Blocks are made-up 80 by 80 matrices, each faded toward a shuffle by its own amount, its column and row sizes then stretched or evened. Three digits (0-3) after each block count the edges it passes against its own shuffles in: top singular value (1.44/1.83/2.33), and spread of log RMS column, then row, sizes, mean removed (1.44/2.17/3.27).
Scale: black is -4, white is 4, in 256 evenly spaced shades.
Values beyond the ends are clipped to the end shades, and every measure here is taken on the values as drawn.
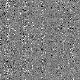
1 2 1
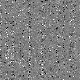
1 2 0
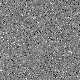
0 0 0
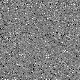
0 0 1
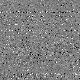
0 0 2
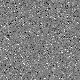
0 0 0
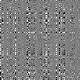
3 3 2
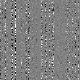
2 3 0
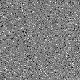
2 0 0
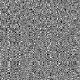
3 2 1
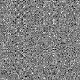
2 1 0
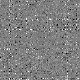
1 1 2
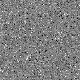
1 0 0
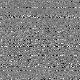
2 0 3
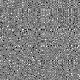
3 0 1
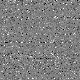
0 0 2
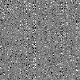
2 2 0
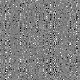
3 2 0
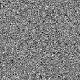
2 0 1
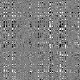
3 3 2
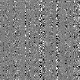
2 3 1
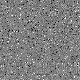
1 0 0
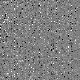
1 2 0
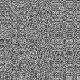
3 0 0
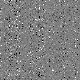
1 2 0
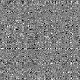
2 1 2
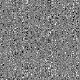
2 2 0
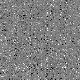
1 1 1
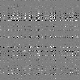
3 2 3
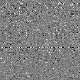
2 1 2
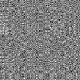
3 1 0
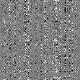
2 3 1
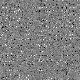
1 1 1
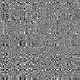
3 2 2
